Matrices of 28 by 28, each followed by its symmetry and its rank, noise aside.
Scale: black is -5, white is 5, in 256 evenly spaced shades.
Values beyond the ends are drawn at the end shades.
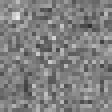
symmetric, rank seven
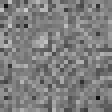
symmetric, rank six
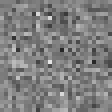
antisymmetric, rank six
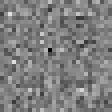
no symmetry, rank seven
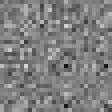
symmetric, rank six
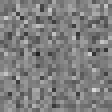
no symmetry, rank six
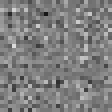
antisymmetric, rank six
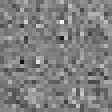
antisymmetric, rank six
